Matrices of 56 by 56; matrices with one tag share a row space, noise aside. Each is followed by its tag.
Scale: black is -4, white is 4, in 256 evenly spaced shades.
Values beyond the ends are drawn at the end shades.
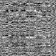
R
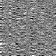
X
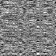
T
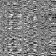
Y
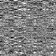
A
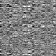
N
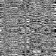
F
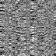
X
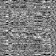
R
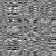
Y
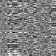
Y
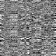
F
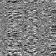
Y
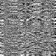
F
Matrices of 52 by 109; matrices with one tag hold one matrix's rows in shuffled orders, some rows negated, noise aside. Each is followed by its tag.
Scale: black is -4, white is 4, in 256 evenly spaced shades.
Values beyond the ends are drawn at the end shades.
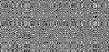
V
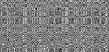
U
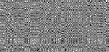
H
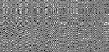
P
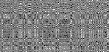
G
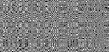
P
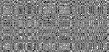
G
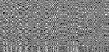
P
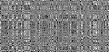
V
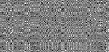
H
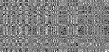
P
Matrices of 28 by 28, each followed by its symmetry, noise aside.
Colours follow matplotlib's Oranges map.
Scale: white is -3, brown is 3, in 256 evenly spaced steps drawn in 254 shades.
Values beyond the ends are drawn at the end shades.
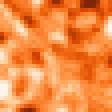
antisymmetric.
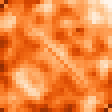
symmetric across the other diagonal.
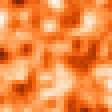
antisymmetric.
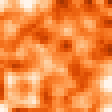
symmetric across the other diagonal.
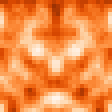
mirrored left to right.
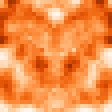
mirrored left to right.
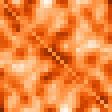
same after a half turn.
